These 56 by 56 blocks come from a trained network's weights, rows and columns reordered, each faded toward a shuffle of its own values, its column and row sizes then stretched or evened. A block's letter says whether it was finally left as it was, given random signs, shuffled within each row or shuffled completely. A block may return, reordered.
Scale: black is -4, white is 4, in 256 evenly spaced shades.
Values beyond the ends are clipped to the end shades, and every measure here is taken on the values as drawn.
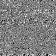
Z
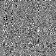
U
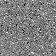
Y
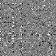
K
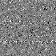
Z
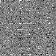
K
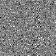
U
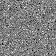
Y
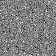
Y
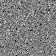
Y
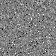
Y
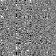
K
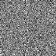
U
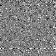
U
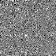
U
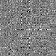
K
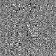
K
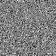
Z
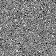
Y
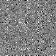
U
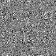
U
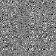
K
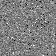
Y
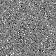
Y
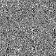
U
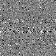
U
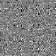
K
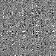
U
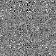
U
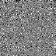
U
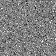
Y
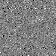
Z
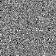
U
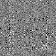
K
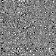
U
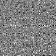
U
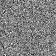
Z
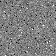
Y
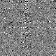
U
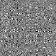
K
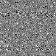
U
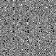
K
